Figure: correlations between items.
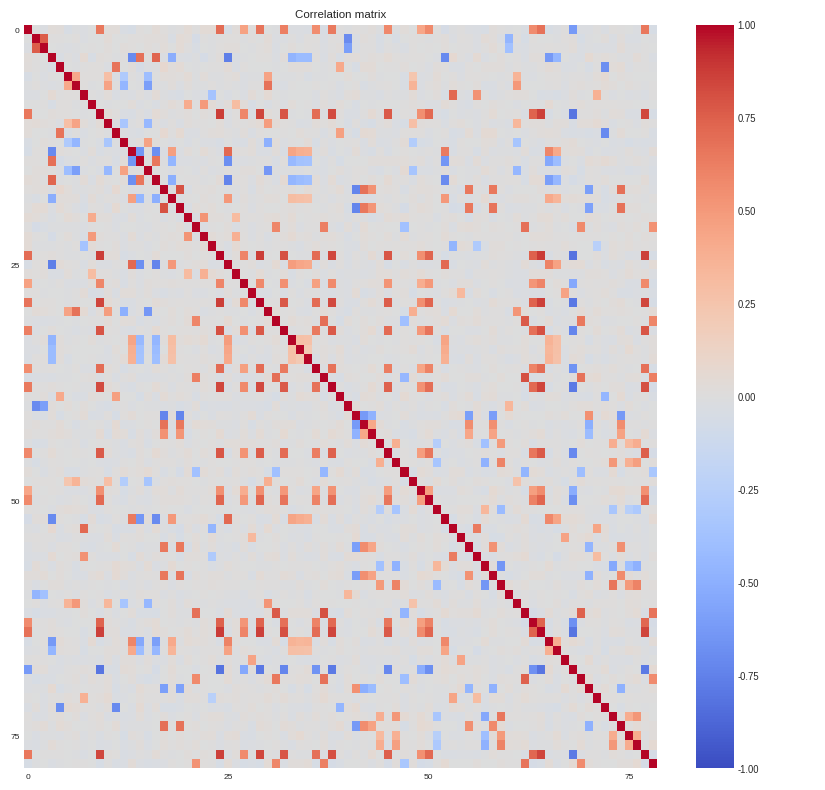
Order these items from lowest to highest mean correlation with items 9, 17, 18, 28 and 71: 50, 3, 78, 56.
3, 78, 56, 50
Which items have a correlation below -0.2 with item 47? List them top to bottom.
21, 31, 37, 62, 69, 78
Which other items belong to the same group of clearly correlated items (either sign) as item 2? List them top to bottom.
1, 40, 60
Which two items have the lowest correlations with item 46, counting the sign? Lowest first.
57, 51
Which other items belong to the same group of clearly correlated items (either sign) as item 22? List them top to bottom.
8, 20, 26
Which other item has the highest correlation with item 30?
6
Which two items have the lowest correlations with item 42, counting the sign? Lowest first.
41, 70
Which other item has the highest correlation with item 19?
17
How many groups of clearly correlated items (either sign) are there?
11
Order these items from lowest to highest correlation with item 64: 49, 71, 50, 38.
71, 49, 50, 38
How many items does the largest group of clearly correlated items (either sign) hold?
15
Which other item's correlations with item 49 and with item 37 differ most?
62
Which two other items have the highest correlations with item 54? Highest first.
67, 28
